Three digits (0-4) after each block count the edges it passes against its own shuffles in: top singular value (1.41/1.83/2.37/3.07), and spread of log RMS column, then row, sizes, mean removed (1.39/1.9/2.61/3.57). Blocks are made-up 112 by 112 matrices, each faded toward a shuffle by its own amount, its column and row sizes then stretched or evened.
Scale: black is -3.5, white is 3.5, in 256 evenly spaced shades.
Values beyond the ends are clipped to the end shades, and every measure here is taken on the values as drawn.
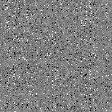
0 3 1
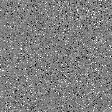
0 1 0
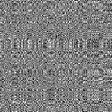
4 1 3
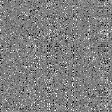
2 3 1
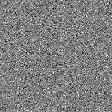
2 0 0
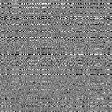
4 0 4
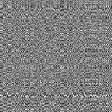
4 2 4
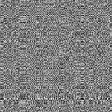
4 2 3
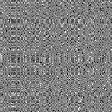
4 2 1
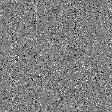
1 2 1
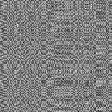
4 0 2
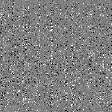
2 3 2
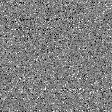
0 0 2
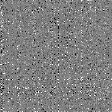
1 3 2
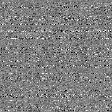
1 1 4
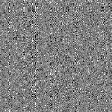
3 3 1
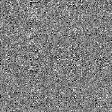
1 2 2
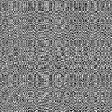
4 2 2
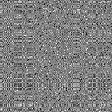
4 1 2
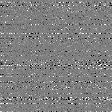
3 1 4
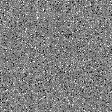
1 1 0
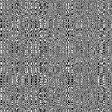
4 4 2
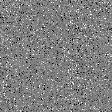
1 2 0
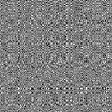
4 3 3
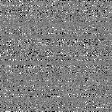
0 2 4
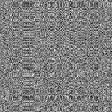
4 2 1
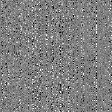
1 4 0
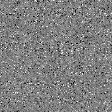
1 1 2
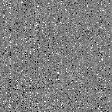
0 3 1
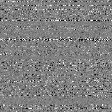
2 0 4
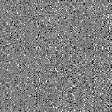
3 2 0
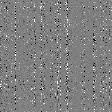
1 4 2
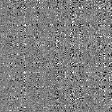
1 4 3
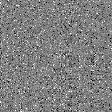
2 1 0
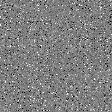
1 1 1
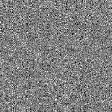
2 2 1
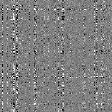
3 4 3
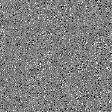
0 2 1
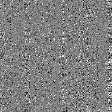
2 3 1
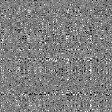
3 2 3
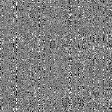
2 4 2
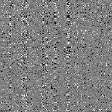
3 3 2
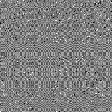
4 0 0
